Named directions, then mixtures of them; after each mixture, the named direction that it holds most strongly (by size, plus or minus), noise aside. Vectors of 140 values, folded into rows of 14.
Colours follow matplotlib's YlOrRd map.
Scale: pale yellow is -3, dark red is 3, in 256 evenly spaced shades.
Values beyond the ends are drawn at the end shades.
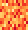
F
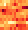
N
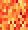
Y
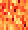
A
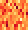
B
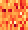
Y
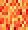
Y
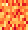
F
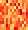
B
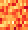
Y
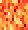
A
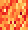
Y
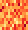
F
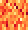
B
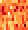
A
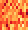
B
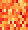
Y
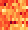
N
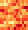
N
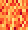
Y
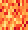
F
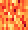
A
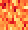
A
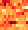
N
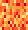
F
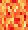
A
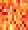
A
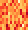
Y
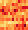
N
